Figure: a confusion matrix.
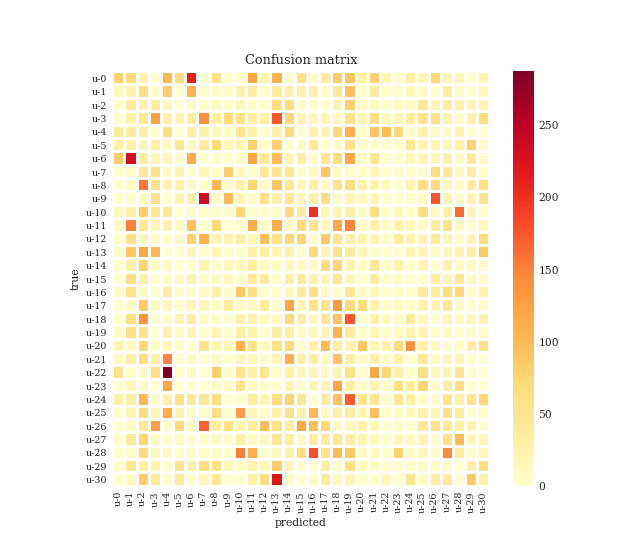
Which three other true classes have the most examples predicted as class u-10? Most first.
u-28, u-25, u-20
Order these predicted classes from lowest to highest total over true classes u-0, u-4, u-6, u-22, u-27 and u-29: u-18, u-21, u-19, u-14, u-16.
u-16, u-14, u-18, u-21, u-19
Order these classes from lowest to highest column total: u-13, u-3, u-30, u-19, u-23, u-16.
u-23, u-30, u-3, u-16, u-13, u-19
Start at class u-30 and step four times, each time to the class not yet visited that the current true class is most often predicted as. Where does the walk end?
u-18
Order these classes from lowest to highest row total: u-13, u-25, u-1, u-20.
u-1, u-13, u-25, u-20
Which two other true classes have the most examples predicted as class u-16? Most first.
u-10, u-28
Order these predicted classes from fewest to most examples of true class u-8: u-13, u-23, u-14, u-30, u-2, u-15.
u-23, u-15, u-14, u-30, u-13, u-2
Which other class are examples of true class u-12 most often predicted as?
u-7
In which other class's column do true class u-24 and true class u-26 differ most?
u-19
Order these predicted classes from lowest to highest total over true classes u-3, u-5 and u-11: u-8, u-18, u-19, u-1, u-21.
u-21, u-18, u-8, u-1, u-19
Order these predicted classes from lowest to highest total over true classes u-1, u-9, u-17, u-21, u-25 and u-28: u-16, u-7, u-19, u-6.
u-6, u-7, u-19, u-16
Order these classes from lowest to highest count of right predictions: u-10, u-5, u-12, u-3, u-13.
u-13, u-5, u-10, u-12, u-3
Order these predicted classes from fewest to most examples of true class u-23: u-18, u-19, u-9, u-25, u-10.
u-9, u-19, u-10, u-25, u-18
